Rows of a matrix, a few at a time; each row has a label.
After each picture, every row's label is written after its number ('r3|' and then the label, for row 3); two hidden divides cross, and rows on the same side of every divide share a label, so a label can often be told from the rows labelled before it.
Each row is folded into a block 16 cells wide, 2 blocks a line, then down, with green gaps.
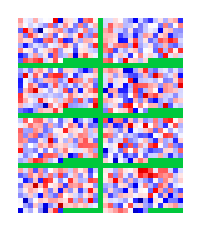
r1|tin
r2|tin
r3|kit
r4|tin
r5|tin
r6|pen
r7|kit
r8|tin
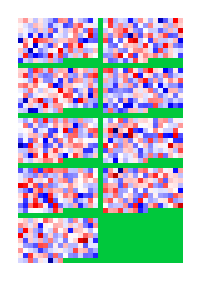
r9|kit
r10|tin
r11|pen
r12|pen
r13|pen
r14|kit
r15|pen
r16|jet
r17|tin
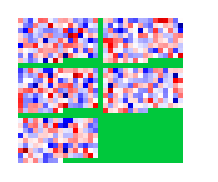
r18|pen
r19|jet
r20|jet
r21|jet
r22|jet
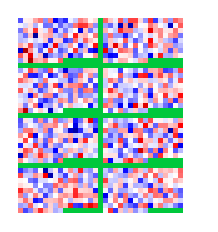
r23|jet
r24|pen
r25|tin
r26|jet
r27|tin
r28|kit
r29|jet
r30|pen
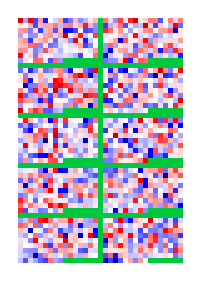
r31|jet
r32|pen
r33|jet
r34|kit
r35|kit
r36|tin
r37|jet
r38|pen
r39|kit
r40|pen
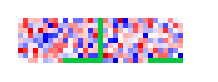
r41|tin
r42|pen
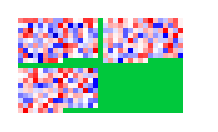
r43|pen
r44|pen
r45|tin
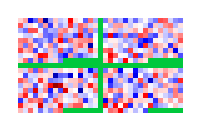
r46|tin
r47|jet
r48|kit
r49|jet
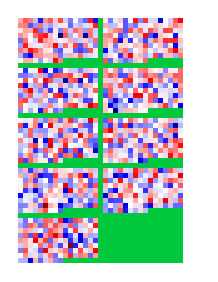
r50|pen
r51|tin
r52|jet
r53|pen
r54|tin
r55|jet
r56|tin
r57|pen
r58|kit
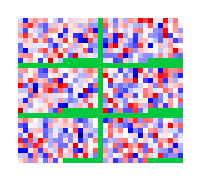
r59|kit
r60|pen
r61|tin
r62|jet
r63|kit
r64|pen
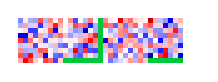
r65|jet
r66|pen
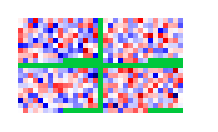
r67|tin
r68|tin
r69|jet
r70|pen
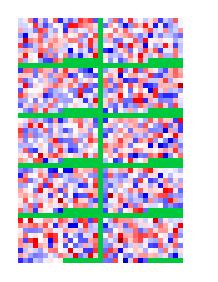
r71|jet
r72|pen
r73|kit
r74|pen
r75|jet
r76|kit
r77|jet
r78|pen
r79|kit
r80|kit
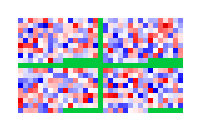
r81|kit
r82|jet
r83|kit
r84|kit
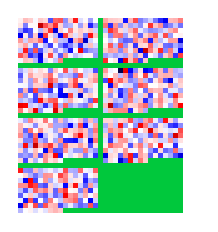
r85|kit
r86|tin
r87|kit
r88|jet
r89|pen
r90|pen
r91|pen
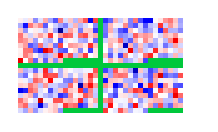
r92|jet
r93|jet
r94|kit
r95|jet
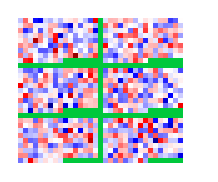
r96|kit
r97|kit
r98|pen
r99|jet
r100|jet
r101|pen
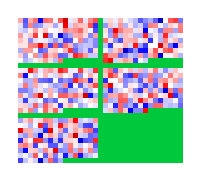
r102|pen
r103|tin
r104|pen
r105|pen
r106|kit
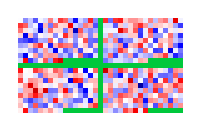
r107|tin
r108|pen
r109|kit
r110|pen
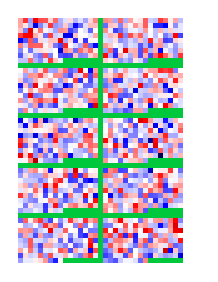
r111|pen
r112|kit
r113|kit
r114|kit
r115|jet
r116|tin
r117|kit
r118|jet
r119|jet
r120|pen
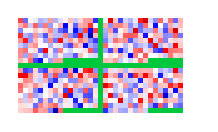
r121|tin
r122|kit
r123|tin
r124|pen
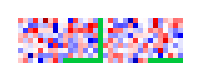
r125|pen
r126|tin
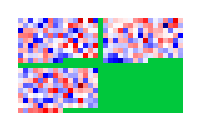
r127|tin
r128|pen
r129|tin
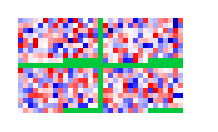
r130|kit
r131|kit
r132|pen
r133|tin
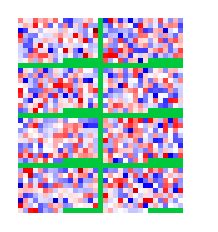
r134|tin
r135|jet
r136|jet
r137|tin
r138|jet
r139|pen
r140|jet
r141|pen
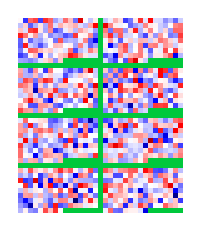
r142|pen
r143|pen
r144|tin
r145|kit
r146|jet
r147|kit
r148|pen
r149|pen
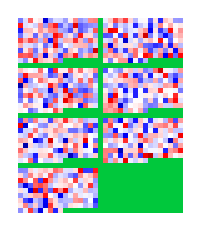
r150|jet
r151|jet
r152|kit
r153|jet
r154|tin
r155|jet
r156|kit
